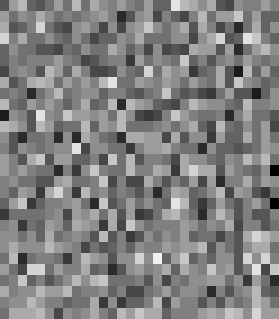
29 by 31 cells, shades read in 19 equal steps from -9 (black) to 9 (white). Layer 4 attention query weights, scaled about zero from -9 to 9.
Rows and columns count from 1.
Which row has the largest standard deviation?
19
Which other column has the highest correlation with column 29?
4
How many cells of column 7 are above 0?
13
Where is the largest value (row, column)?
24, 18
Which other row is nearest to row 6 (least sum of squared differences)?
23
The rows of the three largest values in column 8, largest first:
11, 27, 17
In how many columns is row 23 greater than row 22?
16
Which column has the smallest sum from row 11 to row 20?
31
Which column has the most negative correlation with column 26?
20
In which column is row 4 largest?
28
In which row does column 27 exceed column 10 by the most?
2
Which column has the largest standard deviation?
5
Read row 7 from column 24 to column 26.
-1 3 -3
